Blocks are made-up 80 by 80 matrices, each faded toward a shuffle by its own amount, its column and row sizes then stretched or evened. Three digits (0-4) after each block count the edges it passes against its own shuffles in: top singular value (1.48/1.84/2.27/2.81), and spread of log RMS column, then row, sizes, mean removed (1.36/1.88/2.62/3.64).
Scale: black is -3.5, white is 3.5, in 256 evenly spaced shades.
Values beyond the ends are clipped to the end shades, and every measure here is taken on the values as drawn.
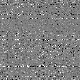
2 1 3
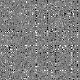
2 3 2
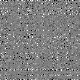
0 2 3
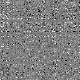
1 2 3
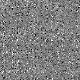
0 2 1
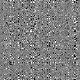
3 3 2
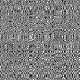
4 2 2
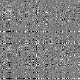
3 3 3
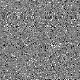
2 2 2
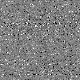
0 0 2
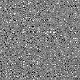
2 1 1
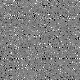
2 1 2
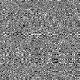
3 0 3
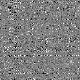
2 2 3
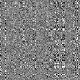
3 3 2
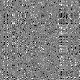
3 2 1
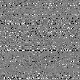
2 0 3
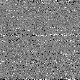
0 0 3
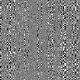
3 4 1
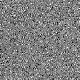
2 0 0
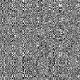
3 3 1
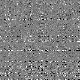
2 2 3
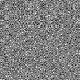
3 0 0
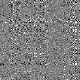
2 3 2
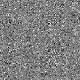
2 1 1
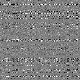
3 1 4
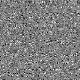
2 0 2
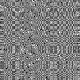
4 2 0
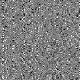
2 2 0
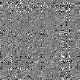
2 3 3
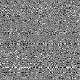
3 0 3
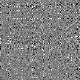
2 3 3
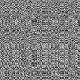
4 1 3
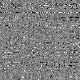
2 0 3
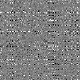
3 2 3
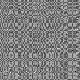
4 1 0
